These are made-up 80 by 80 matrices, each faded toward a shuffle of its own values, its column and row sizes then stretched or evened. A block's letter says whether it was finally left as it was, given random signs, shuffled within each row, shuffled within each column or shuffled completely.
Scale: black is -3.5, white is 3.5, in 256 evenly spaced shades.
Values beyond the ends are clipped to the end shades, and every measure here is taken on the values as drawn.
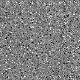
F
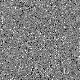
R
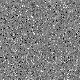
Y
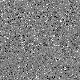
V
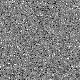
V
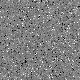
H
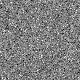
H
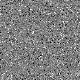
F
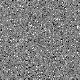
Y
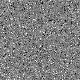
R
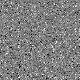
F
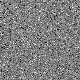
R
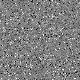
V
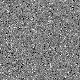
R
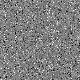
R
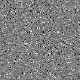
Y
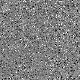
F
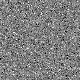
H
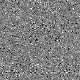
Y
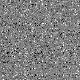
F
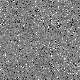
F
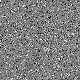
V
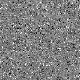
Y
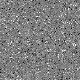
Y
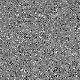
Y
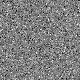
H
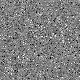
H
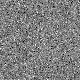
H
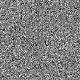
Y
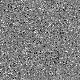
V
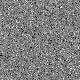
H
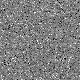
H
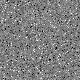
H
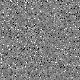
Y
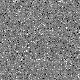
V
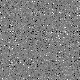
F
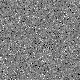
H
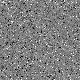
H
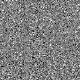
F
